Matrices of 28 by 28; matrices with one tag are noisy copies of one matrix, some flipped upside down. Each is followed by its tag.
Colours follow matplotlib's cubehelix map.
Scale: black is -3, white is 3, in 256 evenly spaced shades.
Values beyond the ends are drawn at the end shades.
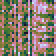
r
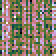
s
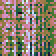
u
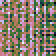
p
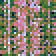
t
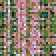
t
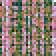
s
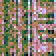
r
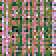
s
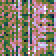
r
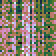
u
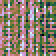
p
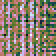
p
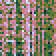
u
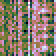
r
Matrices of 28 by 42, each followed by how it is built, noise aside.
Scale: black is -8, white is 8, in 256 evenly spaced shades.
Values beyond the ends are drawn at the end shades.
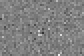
sparse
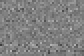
uneven rows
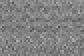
repeating columns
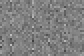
uneven columns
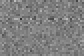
uneven rows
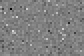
sparse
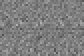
repeating columns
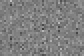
uneven columns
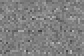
uneven rows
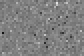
sparse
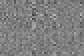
low rank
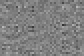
low rank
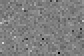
sparse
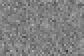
uneven rows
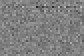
uneven rows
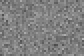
noise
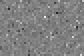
sparse
